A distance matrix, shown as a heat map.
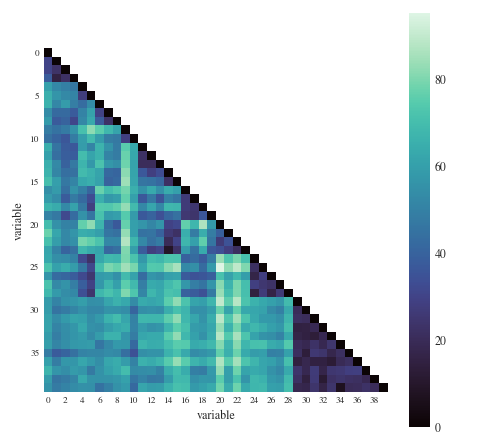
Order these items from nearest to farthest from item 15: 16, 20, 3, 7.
20, 7, 3, 16
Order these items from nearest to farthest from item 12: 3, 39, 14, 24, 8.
14, 3, 8, 39, 24
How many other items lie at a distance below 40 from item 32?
10
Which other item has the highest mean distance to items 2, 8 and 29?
25
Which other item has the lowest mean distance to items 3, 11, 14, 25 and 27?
26
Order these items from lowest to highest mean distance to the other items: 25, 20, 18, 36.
36, 18, 25, 20
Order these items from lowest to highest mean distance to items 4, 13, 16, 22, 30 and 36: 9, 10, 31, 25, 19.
19, 31, 10, 25, 9
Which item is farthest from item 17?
9
